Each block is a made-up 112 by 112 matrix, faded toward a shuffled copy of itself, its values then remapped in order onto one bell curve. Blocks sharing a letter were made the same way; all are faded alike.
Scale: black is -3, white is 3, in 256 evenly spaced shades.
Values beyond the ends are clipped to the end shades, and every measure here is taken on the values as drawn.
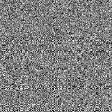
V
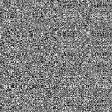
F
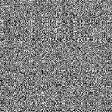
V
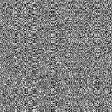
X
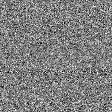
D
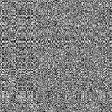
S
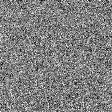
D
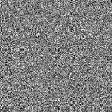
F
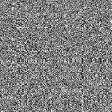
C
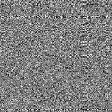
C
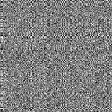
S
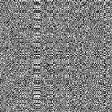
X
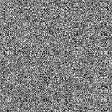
C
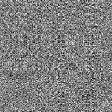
F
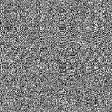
C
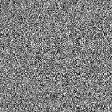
F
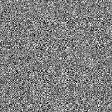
C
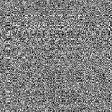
C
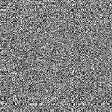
V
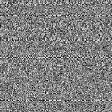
C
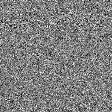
D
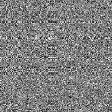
C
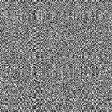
X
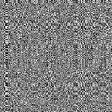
X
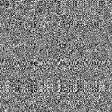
C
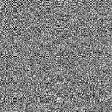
C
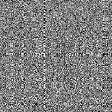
V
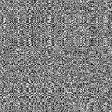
S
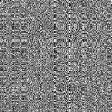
X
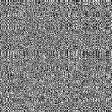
X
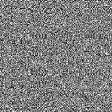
F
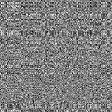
S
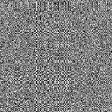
X
